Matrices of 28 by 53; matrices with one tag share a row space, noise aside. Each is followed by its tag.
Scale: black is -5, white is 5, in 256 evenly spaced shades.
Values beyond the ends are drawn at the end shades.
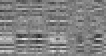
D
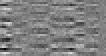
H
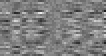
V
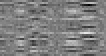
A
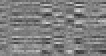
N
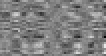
V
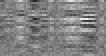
A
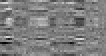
H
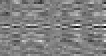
V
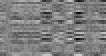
N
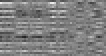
D
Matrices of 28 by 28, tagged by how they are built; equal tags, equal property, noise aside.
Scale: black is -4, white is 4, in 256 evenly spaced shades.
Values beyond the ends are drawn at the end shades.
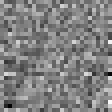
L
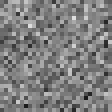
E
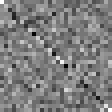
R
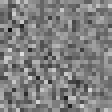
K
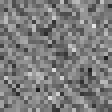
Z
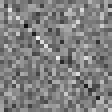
R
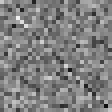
R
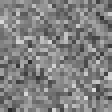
Z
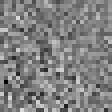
K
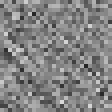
Z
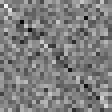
R
